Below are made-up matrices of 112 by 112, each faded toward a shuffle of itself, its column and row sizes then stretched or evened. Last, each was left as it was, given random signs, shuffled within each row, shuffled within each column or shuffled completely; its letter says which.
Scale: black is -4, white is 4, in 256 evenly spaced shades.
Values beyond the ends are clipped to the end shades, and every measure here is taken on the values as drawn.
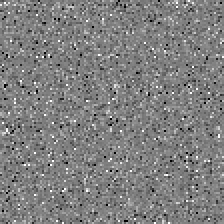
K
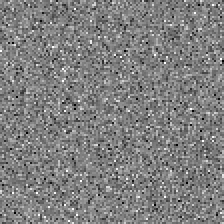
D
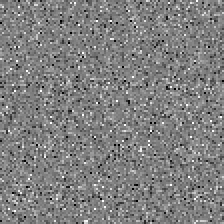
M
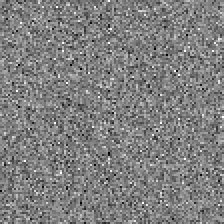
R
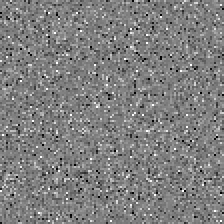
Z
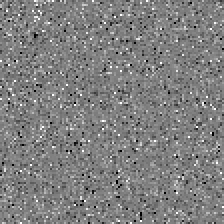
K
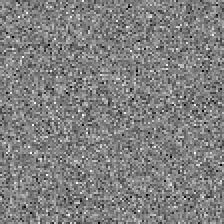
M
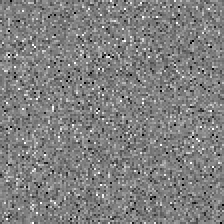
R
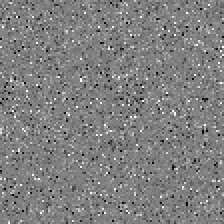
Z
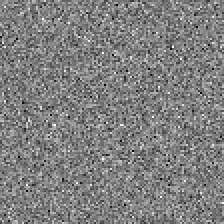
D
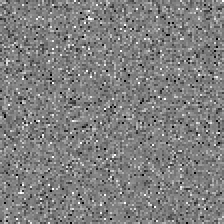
Z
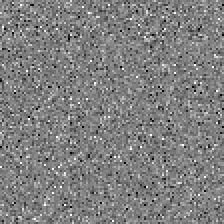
K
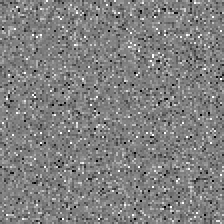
Z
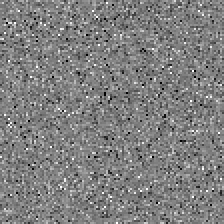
D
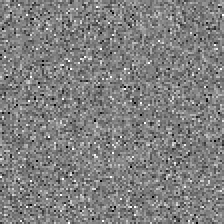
K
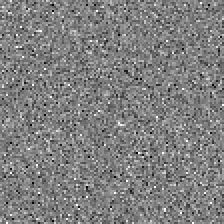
M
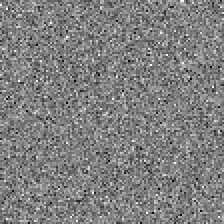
D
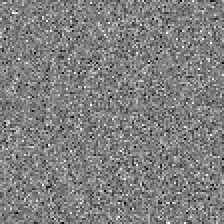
Z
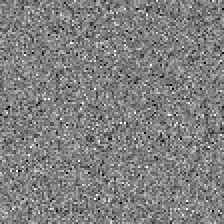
M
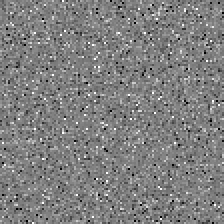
M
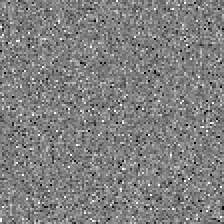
M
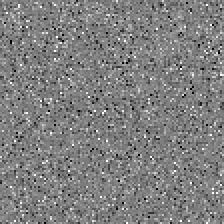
R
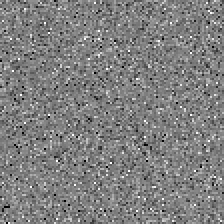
K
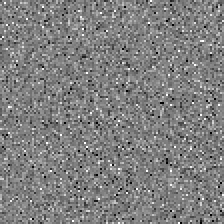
R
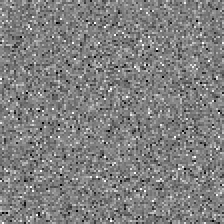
M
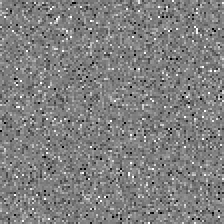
K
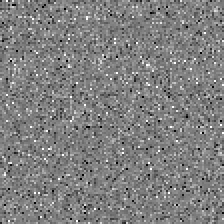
M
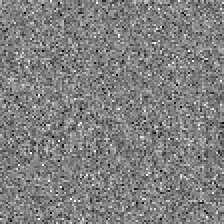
K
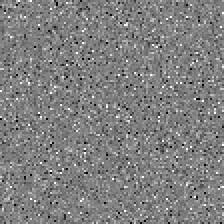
R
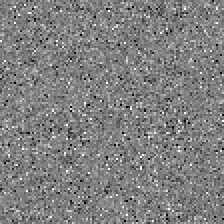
Z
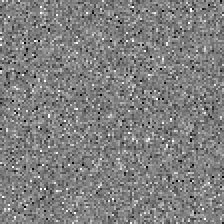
R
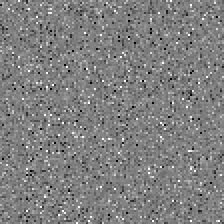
R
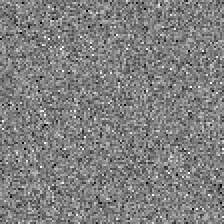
D
